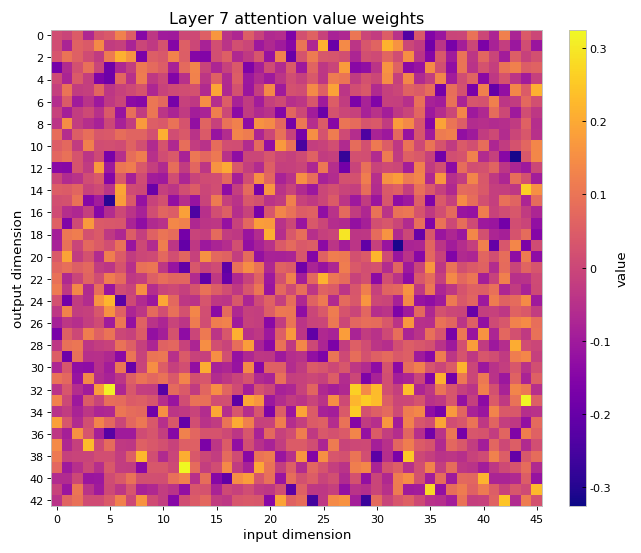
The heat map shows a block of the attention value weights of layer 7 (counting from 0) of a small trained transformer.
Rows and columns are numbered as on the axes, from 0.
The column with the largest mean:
44
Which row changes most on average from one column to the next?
27
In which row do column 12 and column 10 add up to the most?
39
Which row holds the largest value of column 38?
30
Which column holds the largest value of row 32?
5
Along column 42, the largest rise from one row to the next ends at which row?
42
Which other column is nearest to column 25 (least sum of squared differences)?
4
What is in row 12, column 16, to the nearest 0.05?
0.2
